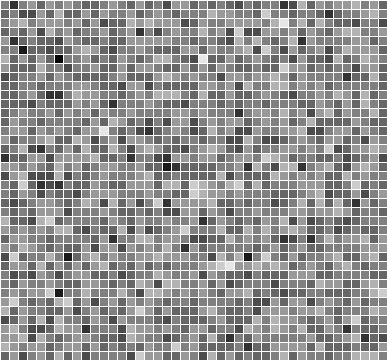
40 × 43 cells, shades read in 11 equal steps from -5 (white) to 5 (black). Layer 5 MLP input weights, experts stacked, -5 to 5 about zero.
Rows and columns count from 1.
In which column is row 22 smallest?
22
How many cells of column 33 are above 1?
5
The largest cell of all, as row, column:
7, 7
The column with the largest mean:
4
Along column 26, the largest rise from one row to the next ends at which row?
31
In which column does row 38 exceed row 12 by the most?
41
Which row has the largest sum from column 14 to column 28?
19
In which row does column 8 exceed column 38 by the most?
29
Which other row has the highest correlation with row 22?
21
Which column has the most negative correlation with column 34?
27
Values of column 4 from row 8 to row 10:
1 0 0
